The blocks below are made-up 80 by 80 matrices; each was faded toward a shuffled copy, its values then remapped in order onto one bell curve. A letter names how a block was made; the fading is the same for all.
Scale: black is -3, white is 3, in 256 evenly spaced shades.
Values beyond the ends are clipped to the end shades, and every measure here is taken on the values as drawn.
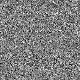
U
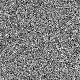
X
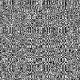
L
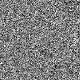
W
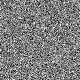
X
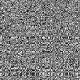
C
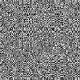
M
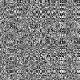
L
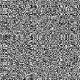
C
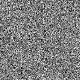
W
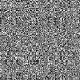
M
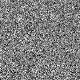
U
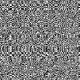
L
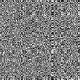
L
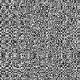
L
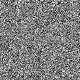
U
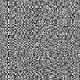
L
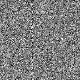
W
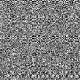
C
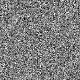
W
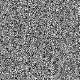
W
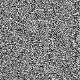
W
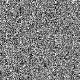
W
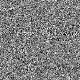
U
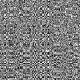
L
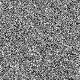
U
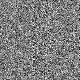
W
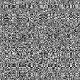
C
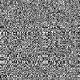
C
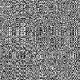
L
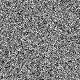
X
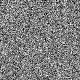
X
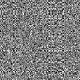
M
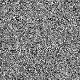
U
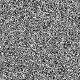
U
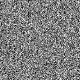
W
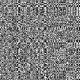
L
